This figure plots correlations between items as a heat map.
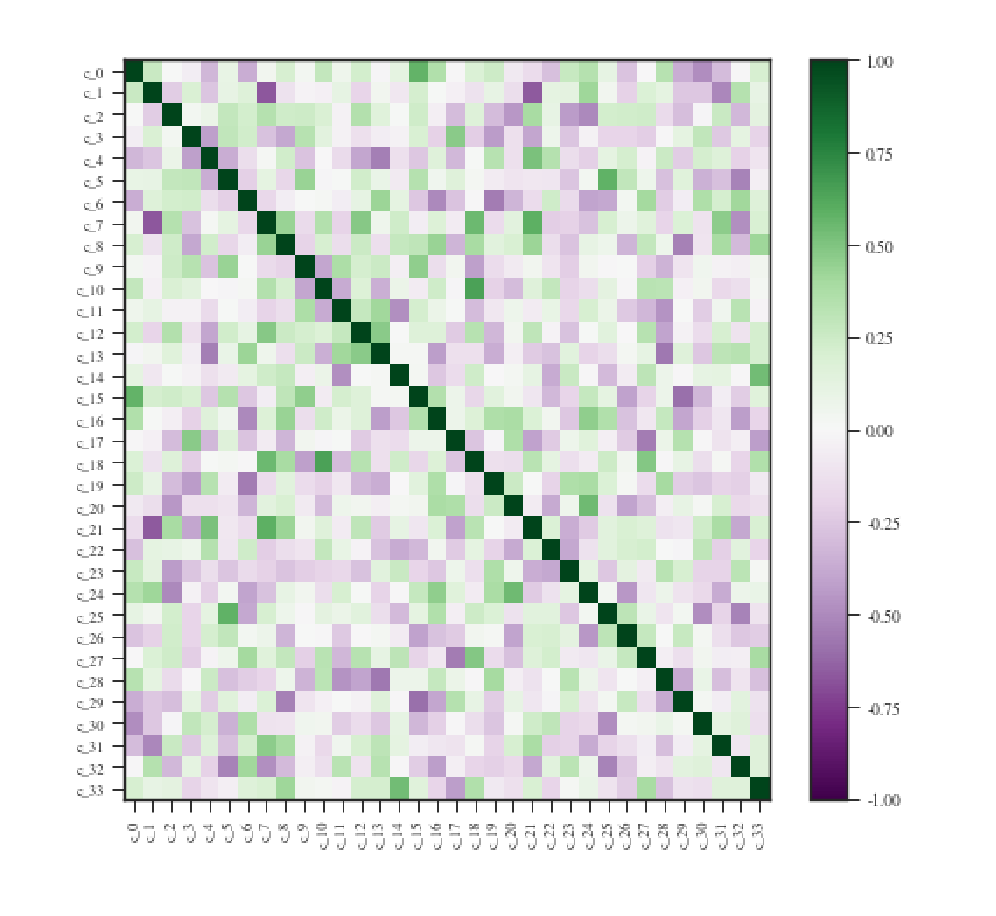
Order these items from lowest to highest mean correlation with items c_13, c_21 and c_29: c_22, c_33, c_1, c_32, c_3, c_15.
c_1, c_15, c_3, c_22, c_32, c_33
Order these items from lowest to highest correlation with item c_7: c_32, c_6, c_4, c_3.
c_32, c_3, c_6, c_4
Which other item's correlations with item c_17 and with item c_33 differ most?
c_27
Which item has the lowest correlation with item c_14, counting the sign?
c_11
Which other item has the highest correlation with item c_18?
c_10
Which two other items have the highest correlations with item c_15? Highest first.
c_0, c_9
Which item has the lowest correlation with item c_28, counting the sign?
c_13
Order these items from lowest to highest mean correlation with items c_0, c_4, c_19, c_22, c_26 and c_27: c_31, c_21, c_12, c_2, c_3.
c_3, c_31, c_12, c_2, c_21
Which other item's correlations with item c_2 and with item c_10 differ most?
c_9
